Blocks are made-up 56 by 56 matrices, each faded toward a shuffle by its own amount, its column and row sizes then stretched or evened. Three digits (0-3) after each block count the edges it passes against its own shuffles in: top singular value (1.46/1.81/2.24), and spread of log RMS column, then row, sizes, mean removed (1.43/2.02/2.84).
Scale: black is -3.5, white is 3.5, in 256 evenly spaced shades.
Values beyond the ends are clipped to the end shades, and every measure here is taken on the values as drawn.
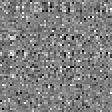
2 0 2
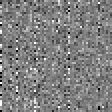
0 3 0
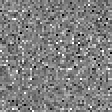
2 0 1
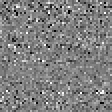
0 0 2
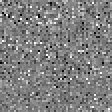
0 0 1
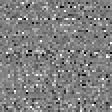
1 0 2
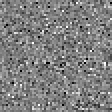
0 0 1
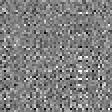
3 2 2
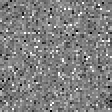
0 0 0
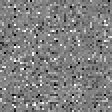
1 1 1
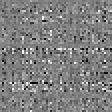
1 2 3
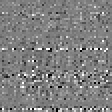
2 1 3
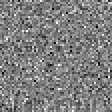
1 0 0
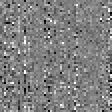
0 3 1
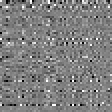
3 1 3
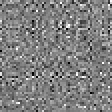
3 2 1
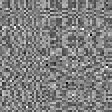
3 0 0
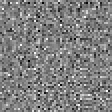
2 1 1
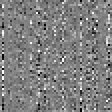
2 3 0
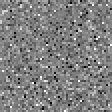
1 0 0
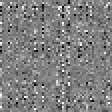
2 3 1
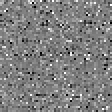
0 0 2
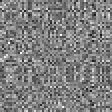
3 1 1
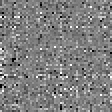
1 2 2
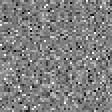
2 0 0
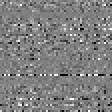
2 1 3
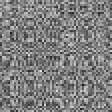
3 1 1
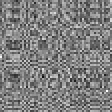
3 0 1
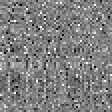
2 0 0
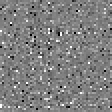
1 1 1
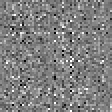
1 2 1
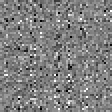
1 2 1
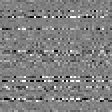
3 0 3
